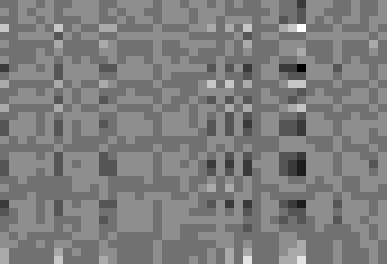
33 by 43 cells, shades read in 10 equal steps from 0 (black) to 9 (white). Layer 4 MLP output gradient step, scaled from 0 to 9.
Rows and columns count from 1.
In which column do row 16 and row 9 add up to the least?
34
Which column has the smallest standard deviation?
29
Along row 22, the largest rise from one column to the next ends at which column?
35
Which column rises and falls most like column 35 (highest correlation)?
31
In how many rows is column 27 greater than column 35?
2
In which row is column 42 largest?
6
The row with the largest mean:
4
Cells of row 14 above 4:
16
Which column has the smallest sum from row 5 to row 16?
28
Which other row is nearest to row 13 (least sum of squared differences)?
10
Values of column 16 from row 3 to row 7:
5 4 5 4 4
